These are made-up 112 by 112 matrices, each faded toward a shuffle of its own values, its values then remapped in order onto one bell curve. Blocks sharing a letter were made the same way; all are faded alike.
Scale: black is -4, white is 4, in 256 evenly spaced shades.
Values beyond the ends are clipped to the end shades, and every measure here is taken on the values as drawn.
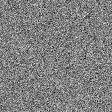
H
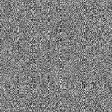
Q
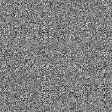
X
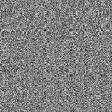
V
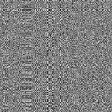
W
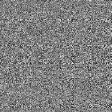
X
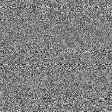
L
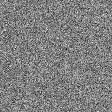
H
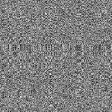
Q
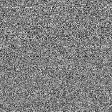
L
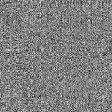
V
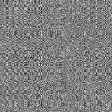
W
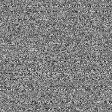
L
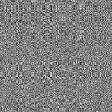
W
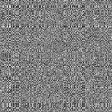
W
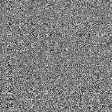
X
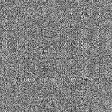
V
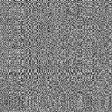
W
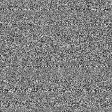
L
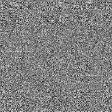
X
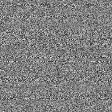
L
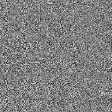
X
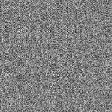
V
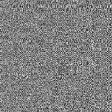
Q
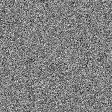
H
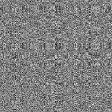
Q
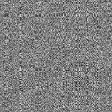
Q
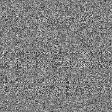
X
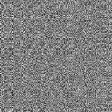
Q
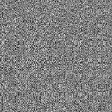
Q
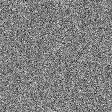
H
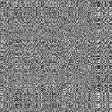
W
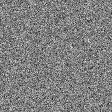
H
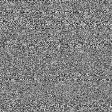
L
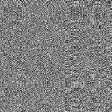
Q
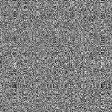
Q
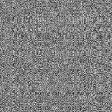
Q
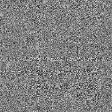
X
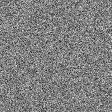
H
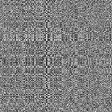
W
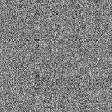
V
